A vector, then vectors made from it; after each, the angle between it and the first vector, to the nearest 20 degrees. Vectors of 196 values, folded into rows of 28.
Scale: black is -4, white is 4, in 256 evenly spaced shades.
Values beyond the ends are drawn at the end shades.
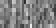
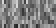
60 degrees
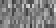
140 degrees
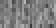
160 degrees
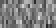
100 degrees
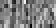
160 degrees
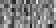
140 degrees
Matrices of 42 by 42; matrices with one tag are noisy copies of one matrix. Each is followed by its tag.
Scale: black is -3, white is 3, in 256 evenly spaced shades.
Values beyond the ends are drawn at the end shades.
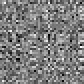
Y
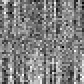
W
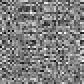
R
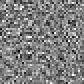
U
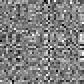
Y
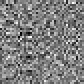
U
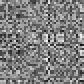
Y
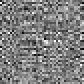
R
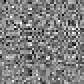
U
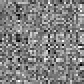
Y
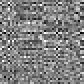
R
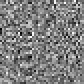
U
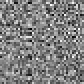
U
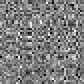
U
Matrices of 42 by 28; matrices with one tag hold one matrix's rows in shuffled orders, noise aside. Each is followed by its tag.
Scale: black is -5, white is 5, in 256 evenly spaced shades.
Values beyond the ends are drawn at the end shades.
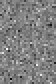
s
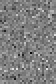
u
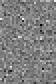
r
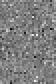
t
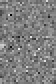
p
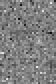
s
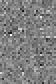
r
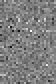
p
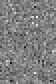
t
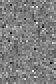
t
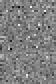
p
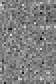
r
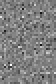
r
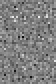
u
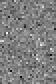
s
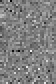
p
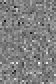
u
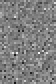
u
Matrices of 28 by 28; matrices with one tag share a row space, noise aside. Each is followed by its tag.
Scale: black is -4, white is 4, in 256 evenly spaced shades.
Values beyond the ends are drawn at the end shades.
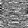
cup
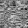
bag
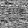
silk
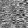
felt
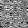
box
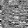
cup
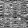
box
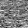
silk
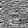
cup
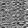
felt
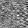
felt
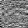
cup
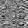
felt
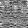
box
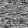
silk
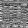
box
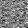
felt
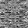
silk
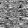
silk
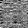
box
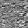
felt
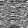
bag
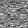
bag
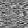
felt
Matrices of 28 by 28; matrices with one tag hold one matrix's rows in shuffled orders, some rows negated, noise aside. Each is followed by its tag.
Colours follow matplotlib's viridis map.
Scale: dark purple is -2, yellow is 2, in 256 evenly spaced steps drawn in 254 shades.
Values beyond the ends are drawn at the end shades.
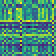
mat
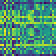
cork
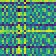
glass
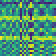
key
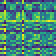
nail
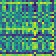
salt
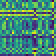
salt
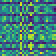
key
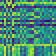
cork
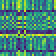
glass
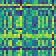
mat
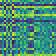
cork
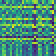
salt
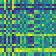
cork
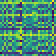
mat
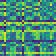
nail
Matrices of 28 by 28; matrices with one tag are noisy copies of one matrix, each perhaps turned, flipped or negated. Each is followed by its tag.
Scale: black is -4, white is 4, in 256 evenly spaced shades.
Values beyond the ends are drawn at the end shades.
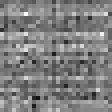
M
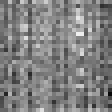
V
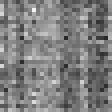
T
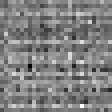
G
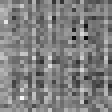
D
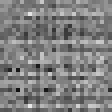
G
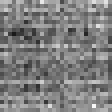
V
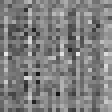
D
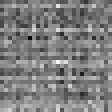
D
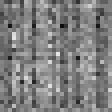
M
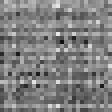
D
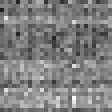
T
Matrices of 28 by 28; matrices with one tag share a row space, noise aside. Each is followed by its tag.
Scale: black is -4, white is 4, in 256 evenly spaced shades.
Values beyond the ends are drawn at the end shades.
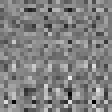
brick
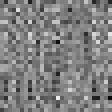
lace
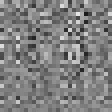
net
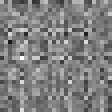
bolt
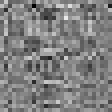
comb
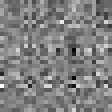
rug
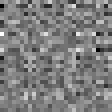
rug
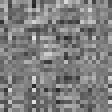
comb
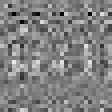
bolt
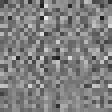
lace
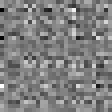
rug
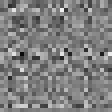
bolt
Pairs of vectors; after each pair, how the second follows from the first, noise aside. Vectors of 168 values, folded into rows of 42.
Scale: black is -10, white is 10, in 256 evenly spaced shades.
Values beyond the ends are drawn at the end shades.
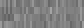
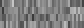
reversed, negated, scaled up.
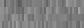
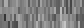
reversed, negated, scaled up.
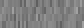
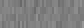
shrunk.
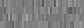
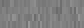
reversed, negated, shrunk.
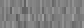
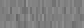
shrunk.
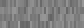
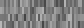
reversed, scaled up.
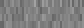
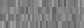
wrapped around.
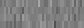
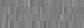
reversed, negated, shrunk.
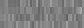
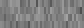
negated.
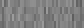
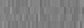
reversed, negated, shrunk.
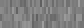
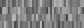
reversed, scaled up.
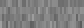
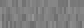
shrunk.
